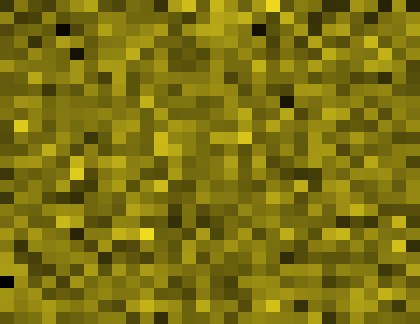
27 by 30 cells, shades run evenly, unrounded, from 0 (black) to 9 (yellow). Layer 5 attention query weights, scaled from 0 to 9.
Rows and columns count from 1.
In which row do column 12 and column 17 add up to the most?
12
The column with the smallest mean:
1
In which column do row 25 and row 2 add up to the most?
21
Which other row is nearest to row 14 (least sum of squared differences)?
6
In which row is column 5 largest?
19
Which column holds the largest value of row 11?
2
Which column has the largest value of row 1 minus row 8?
20
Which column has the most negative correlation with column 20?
9
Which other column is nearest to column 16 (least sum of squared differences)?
17
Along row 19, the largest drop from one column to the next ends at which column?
30
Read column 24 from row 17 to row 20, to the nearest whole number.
5 4 4 7
